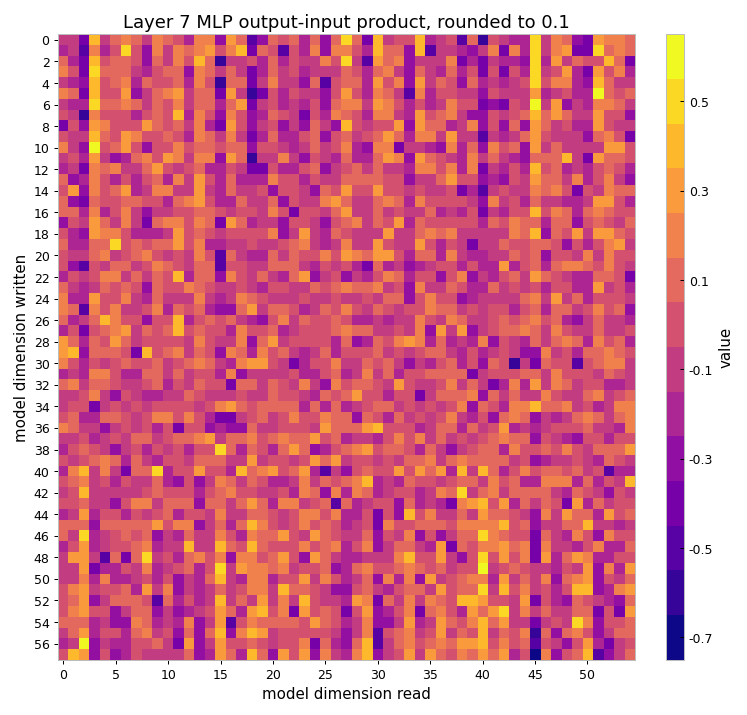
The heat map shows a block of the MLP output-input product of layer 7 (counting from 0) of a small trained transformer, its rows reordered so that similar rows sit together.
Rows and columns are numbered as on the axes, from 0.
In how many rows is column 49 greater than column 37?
19
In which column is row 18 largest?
45
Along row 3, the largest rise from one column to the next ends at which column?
3
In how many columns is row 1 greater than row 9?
24
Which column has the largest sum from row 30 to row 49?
18
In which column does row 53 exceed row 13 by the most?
42
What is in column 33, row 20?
-0.2
